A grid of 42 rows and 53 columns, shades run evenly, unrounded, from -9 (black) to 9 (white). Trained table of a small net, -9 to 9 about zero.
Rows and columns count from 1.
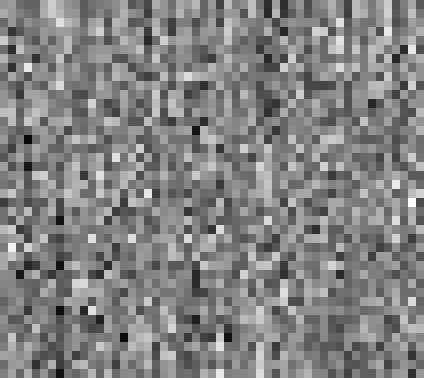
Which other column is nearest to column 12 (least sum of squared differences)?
37
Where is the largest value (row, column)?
23, 52
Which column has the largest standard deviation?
8
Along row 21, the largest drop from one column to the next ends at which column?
51
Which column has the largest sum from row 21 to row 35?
50
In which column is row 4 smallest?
36
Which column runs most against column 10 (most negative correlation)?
4
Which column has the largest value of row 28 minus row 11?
2
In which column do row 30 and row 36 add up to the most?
33
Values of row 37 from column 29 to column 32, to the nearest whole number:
-5 -2 0 1
